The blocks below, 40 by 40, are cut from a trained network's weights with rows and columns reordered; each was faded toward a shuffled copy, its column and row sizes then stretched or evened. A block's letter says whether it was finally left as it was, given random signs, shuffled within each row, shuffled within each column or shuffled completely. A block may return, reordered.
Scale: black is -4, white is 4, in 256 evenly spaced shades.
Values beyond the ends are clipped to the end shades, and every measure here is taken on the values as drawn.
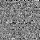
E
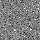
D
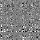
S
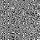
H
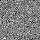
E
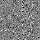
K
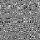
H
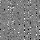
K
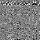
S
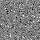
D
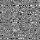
S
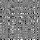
H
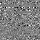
E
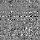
S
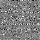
E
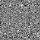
S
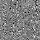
K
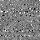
E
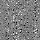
K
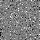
K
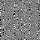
K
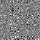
S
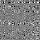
H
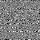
E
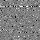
E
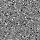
D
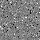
D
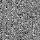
K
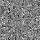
K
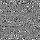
E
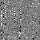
K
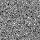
D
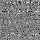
E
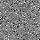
D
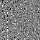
K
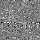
E
